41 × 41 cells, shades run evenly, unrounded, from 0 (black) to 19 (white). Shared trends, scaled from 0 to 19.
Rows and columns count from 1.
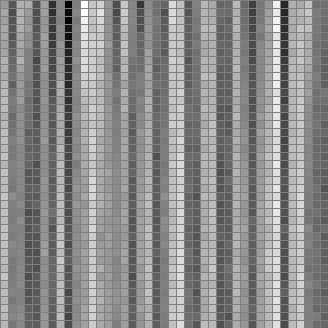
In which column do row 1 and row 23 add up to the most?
35
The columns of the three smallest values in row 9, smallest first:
9, 36, 7
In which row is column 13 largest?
2
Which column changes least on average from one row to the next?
14
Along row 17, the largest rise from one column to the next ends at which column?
37
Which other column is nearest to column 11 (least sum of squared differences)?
13
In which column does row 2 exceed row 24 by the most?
11
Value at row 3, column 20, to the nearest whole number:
9
